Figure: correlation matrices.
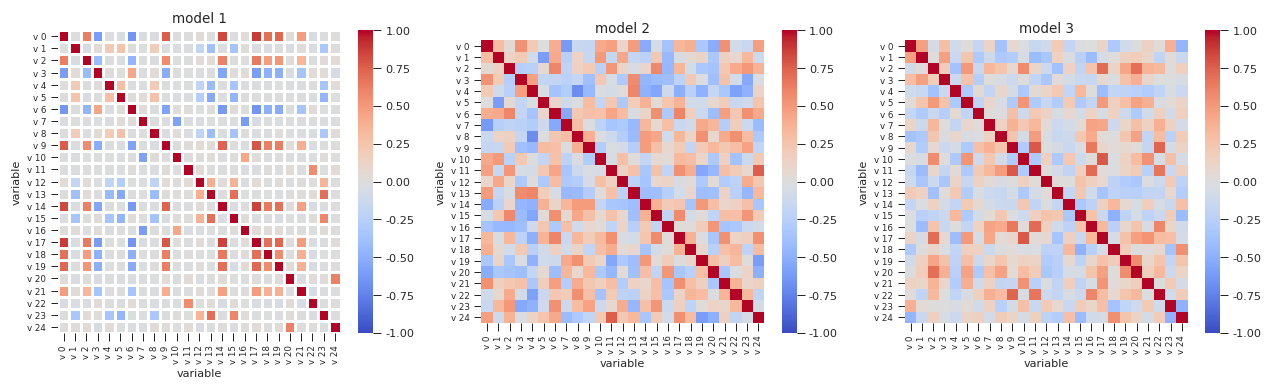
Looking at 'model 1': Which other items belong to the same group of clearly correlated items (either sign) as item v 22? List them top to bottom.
v 11
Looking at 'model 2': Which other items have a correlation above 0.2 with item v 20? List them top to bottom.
v 7, v 9, v 14, v 16, v 19
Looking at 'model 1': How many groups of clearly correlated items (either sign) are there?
5
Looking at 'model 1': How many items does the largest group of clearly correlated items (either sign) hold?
10
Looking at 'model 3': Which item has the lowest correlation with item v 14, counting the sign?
v 15
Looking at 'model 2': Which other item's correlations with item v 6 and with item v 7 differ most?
v 0
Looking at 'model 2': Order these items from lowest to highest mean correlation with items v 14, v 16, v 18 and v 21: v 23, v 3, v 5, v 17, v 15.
v 3, v 23, v 15, v 5, v 17
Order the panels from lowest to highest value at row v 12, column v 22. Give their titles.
model 2, model 3, model 1
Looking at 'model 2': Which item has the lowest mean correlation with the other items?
v 4
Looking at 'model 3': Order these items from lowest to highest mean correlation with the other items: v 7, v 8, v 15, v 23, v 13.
v 13, v 15, v 23, v 8, v 7
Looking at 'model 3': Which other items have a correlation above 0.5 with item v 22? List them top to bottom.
v 9, v 11, v 16
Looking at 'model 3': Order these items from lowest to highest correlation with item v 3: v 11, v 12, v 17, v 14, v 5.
v 12, v 11, v 14, v 17, v 5
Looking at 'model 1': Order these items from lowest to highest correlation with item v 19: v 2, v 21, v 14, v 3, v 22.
v 3, v 22, v 21, v 2, v 14
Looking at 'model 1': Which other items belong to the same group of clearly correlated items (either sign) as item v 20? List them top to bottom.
v 24
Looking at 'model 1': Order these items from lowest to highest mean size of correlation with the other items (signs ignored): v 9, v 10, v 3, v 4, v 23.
v 10, v 4, v 23, v 3, v 9
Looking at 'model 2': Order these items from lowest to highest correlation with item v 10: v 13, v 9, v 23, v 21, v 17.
v 9, v 23, v 13, v 21, v 17
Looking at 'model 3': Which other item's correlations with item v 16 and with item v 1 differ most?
v 11
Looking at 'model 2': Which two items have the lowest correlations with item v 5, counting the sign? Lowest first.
v 1, v 12
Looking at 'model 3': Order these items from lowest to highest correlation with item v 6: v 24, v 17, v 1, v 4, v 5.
v 1, v 5, v 17, v 4, v 24
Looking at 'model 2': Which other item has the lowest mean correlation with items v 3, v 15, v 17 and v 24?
v 20
